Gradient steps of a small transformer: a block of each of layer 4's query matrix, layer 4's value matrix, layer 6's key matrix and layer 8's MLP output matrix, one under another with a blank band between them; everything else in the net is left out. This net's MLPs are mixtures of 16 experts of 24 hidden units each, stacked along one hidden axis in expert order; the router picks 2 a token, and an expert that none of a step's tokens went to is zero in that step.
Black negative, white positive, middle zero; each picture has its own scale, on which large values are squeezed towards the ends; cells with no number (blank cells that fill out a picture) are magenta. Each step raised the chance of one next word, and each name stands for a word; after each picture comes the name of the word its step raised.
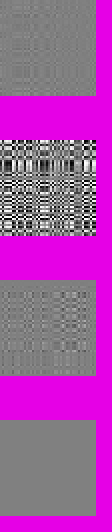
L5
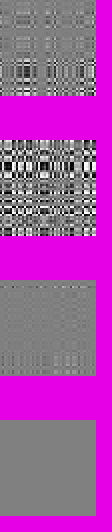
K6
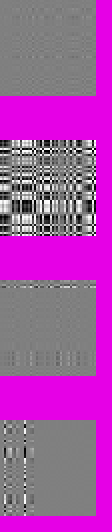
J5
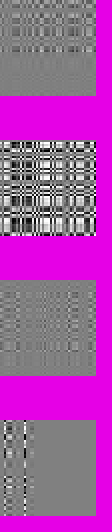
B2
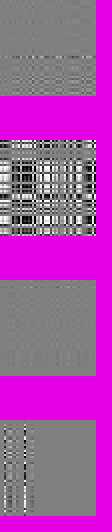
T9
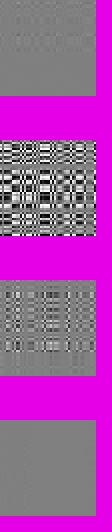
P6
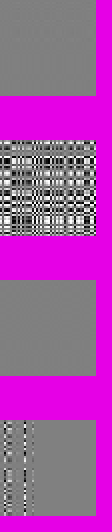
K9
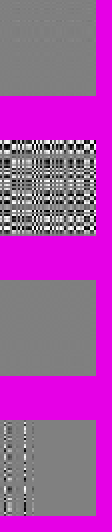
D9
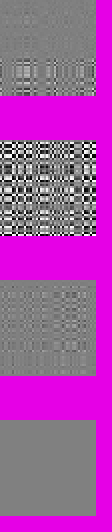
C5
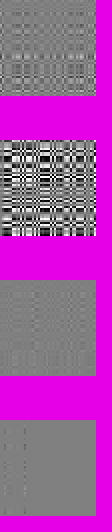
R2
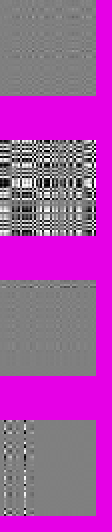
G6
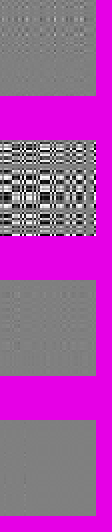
P6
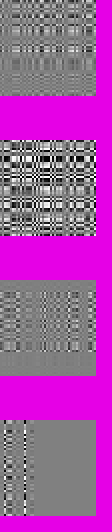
R2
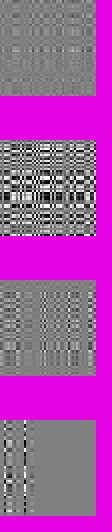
P6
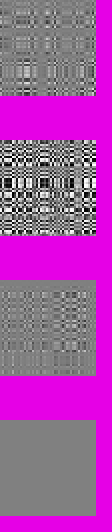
G6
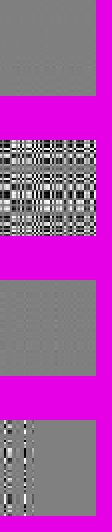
J5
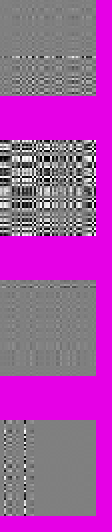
R2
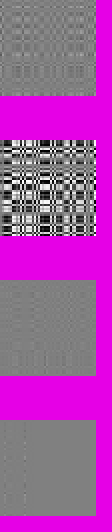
J5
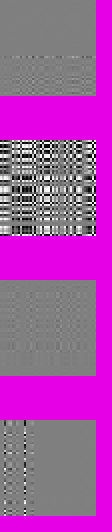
C5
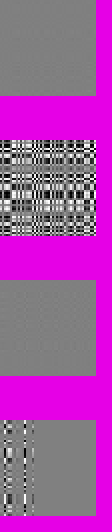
J5
